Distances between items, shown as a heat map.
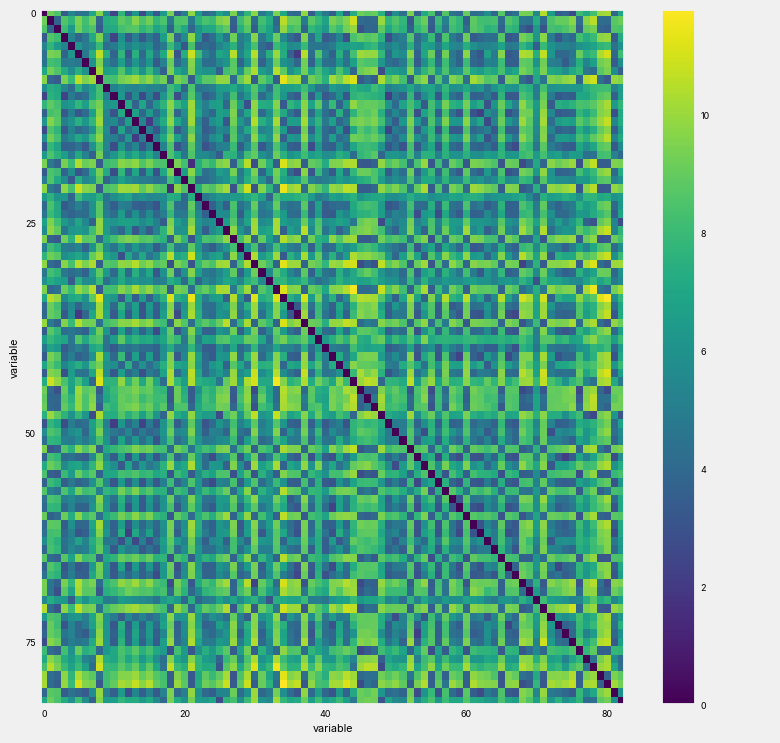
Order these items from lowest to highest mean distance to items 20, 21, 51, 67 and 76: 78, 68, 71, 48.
68, 71, 48, 78
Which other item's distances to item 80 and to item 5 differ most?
36
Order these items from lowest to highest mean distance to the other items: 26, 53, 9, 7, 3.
53, 3, 9, 26, 7
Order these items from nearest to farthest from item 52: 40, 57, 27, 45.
45, 27, 57, 40
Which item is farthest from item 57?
34
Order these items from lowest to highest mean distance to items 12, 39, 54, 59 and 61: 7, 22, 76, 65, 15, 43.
43, 15, 22, 7, 76, 65
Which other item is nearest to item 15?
13
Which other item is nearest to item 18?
21
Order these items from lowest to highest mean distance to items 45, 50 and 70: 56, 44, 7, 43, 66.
56, 66, 43, 7, 44
